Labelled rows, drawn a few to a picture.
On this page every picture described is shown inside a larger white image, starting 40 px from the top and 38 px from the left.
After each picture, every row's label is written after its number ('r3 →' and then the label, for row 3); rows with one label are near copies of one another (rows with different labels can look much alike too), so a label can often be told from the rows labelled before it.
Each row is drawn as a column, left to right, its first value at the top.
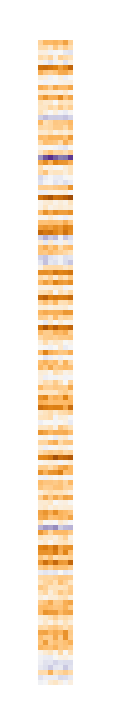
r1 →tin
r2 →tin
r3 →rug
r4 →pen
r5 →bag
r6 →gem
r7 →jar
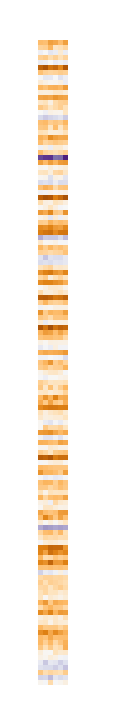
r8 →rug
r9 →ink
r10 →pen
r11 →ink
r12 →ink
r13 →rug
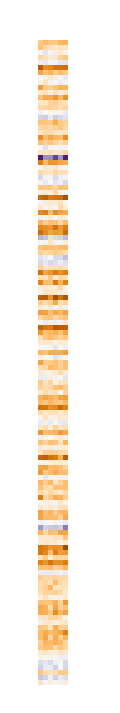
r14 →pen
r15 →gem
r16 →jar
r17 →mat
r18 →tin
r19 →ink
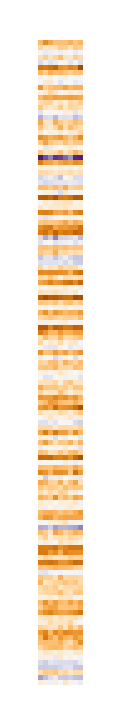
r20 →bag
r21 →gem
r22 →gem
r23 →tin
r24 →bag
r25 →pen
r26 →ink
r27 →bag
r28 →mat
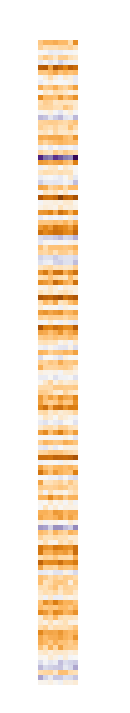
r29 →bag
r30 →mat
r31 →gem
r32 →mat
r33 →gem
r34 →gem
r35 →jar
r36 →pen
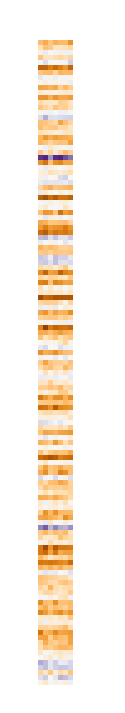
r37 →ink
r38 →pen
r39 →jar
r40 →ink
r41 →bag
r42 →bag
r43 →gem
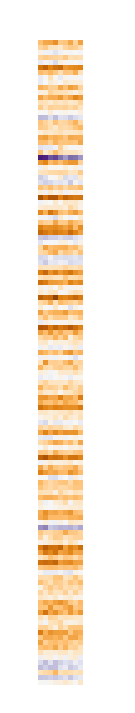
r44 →bag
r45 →pen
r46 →gem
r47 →gem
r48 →ink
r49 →tin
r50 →pen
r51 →bag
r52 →ink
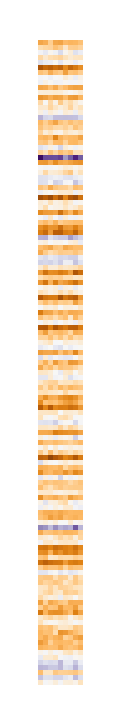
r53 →rug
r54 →pen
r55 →jar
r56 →pen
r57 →gem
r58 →tin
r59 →tin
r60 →pen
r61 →pen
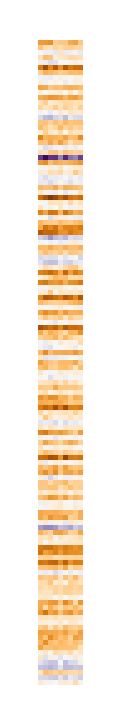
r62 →pen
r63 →rug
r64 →gem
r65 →jar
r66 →tin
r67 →jar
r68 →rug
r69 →pen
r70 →mat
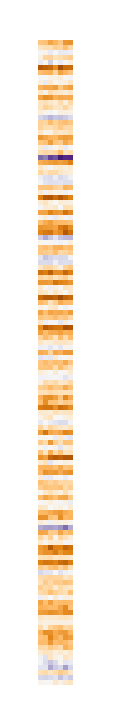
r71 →mat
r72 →tin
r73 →gem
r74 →pen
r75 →mat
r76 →pen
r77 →pen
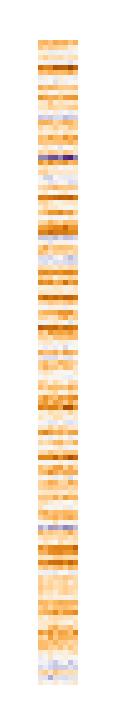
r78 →tin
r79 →tin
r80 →bag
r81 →rug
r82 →gem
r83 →mat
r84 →jar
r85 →ink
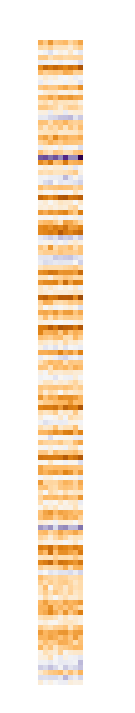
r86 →bag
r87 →mat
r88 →pen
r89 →mat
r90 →tin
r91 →bag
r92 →tin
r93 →ink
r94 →rug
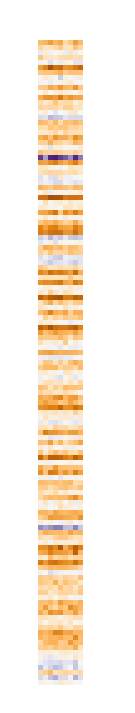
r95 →bag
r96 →tin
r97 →rug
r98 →bag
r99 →ink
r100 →bag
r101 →tin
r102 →pen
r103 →mat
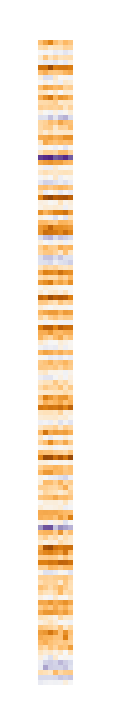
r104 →mat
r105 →ink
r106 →ink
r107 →gem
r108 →jar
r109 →gem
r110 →jar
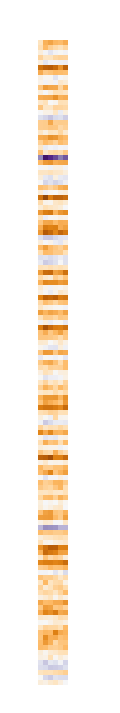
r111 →jar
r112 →pen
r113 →pen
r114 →ink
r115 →bag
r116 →jar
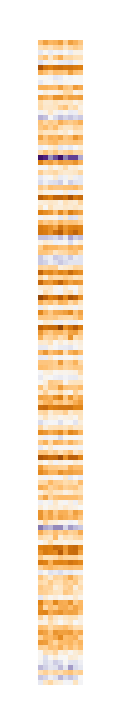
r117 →mat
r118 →rug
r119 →pen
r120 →ink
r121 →pen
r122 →mat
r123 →gem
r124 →pen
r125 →tin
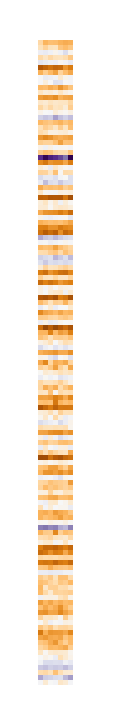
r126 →mat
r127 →pen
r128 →bag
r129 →tin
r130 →pen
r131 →pen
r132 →bag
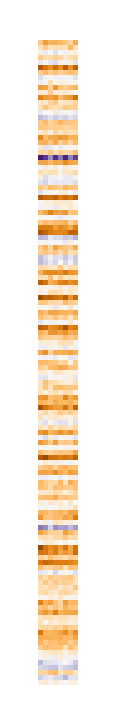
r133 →ink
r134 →pen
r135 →gem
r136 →rug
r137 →bag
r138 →mat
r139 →bag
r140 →ink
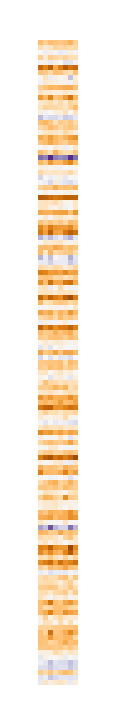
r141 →tin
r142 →jar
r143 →ink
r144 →jar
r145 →jar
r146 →rug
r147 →ink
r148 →jar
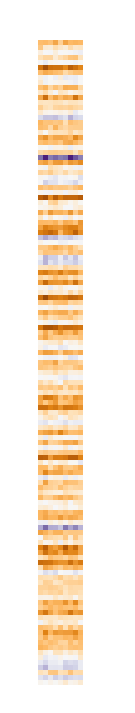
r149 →jar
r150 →ink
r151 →tin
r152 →tin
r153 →mat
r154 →ink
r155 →rug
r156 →ink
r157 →bag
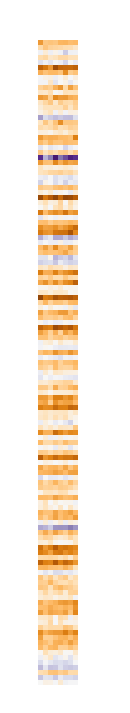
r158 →gem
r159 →tin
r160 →gem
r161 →tin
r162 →tin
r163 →gem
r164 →tin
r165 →mat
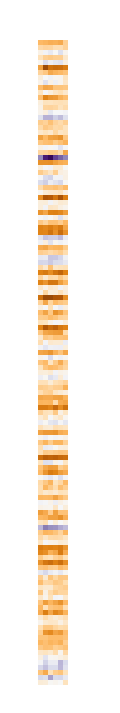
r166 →pen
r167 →rug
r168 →bag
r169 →mat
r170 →gem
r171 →jar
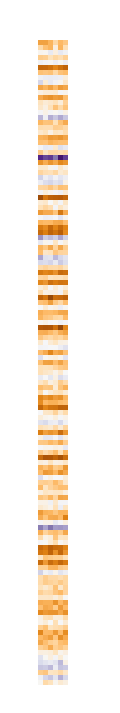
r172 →tin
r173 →pen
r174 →pen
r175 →ink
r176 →pen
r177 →mat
